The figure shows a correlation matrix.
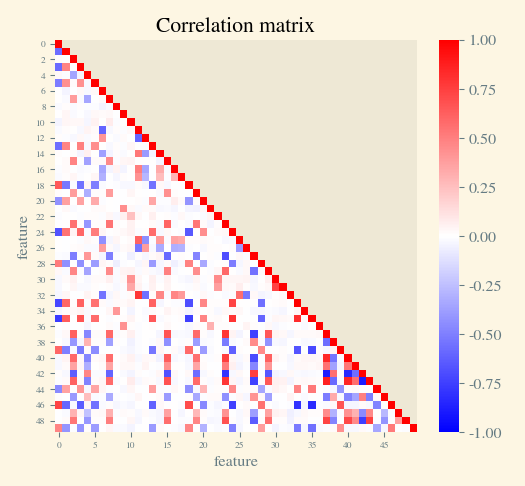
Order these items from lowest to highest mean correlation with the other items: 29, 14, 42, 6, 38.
42, 38, 6, 14, 29
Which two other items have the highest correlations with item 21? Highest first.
9, 36
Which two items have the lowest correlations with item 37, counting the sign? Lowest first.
42, 27
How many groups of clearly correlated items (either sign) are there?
6
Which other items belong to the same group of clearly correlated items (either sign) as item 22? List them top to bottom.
10, 30, 31
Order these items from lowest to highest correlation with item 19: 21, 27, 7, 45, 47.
27, 45, 21, 47, 7
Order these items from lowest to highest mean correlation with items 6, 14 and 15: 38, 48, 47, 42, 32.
42, 38, 32, 47, 48
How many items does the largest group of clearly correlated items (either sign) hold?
17
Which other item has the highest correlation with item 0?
46
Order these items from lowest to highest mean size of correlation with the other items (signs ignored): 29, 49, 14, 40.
14, 49, 29, 40
